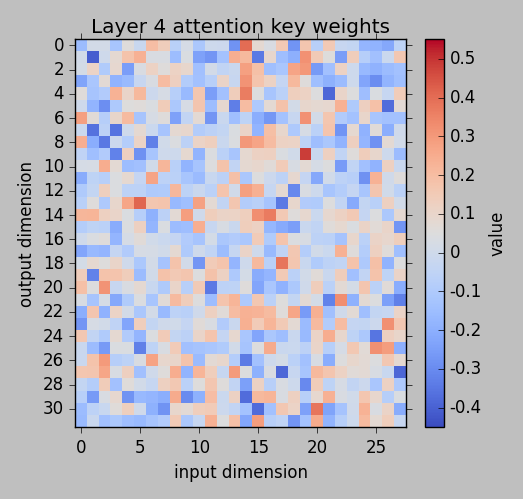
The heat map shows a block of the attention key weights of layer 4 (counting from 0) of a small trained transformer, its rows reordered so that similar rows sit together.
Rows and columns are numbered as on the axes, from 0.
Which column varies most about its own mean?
14
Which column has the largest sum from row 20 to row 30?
20
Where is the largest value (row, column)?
9, 19
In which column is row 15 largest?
10
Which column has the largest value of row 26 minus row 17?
2
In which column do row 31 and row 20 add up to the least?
18
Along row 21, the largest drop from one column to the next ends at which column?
23
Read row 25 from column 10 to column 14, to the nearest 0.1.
-0.1 -0.1 -0.1 0 -0.1
